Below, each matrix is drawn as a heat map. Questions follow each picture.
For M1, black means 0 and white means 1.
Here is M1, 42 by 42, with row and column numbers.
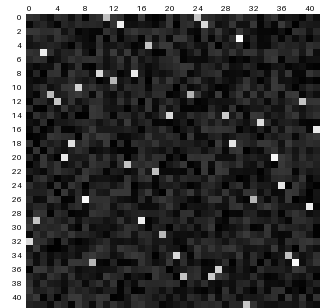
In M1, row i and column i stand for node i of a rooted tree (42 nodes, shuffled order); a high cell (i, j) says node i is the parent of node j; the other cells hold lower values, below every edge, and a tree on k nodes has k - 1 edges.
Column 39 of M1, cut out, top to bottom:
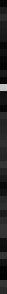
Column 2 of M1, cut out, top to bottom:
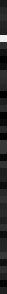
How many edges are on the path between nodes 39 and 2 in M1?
6
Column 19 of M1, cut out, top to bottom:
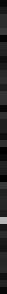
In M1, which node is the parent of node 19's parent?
41
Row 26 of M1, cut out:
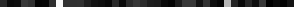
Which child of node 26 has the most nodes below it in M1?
32
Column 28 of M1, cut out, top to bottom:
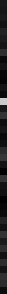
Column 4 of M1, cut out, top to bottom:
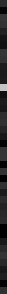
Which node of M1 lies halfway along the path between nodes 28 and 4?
35
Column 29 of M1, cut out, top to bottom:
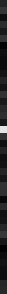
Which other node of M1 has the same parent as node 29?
6
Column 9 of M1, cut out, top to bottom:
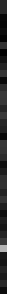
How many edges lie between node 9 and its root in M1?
5
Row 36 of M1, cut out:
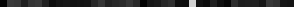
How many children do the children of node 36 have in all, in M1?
1
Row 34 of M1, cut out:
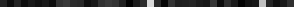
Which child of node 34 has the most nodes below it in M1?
37
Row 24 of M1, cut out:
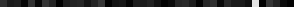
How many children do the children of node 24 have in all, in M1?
1
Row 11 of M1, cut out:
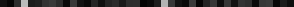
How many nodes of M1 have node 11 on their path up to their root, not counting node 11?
3
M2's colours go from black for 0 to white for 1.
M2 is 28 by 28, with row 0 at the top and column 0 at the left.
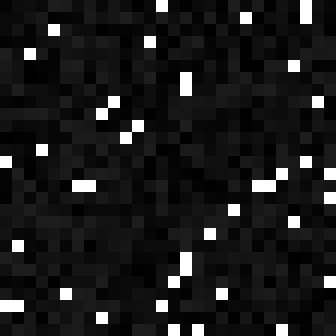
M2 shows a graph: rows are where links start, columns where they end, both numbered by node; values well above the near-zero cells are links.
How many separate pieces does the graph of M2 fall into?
9
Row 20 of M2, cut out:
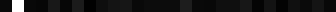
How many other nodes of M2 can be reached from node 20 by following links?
4
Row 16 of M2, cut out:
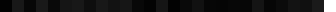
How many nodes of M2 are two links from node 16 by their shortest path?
2
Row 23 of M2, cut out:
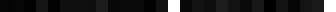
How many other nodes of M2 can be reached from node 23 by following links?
3
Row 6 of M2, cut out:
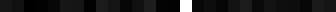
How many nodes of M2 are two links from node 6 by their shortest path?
3
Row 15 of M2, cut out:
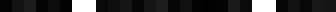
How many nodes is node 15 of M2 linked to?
4
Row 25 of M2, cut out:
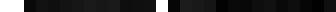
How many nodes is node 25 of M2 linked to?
3
